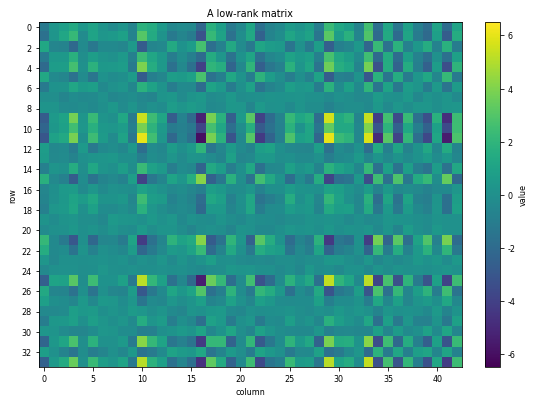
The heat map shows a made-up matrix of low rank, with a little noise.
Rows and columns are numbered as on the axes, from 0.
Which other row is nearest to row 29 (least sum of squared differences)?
18
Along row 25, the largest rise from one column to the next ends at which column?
17
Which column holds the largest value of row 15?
16
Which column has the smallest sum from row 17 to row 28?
33
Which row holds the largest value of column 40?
9
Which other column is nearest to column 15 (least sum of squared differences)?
23
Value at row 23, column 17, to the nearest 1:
1
